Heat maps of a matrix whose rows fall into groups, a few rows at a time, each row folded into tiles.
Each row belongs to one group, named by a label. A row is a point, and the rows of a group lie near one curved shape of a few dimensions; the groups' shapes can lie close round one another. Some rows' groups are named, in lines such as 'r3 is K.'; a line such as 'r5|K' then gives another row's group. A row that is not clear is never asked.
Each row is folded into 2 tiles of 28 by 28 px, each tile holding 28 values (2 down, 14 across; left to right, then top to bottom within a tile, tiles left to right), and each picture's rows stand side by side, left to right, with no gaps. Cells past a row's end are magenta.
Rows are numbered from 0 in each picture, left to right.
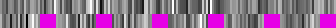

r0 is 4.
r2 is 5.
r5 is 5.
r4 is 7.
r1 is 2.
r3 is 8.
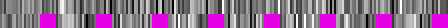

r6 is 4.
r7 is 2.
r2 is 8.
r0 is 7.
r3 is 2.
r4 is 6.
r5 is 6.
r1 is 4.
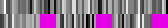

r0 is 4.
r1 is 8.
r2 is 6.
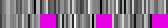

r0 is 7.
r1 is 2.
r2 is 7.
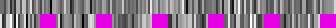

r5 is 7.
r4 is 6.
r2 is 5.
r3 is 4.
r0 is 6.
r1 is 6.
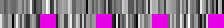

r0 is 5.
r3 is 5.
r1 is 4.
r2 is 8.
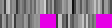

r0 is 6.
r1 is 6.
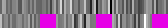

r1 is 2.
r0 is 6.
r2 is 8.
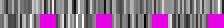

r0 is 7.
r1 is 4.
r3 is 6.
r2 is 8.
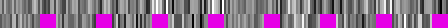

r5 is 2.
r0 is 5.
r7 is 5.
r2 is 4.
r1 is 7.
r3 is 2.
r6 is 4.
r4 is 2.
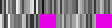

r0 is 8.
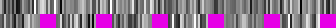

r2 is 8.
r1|2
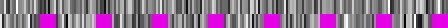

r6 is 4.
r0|6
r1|4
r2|4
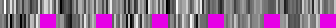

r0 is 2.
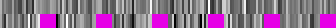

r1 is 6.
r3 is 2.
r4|8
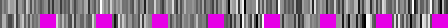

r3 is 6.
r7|8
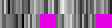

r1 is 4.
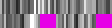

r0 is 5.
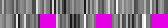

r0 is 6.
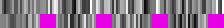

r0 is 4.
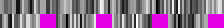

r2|2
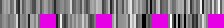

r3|6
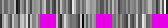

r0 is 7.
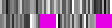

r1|6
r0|5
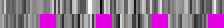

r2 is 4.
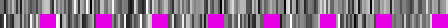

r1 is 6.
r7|7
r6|6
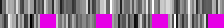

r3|8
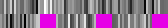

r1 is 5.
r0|2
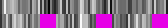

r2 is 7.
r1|6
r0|4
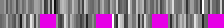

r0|7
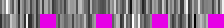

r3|4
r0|4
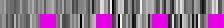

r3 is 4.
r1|2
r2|8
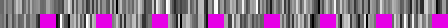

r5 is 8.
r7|5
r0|7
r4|8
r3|5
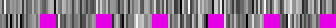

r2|7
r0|2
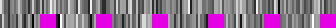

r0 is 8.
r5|8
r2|4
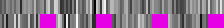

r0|8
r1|5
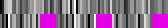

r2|6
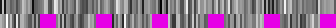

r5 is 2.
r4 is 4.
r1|8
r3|4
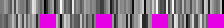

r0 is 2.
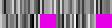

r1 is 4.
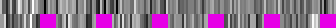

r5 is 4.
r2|2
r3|6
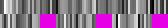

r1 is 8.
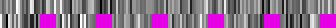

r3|8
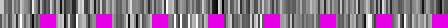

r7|4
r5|5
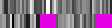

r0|5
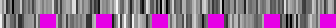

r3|6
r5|2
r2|4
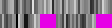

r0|6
